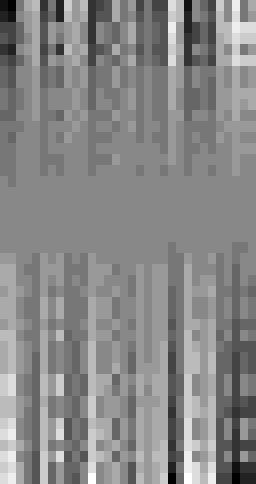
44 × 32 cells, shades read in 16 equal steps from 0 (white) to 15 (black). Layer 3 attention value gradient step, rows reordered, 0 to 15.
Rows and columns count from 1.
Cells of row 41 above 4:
24
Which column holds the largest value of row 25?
30
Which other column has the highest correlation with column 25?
3
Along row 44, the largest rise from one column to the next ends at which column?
22
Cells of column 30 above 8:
20
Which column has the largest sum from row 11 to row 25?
2
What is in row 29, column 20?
6
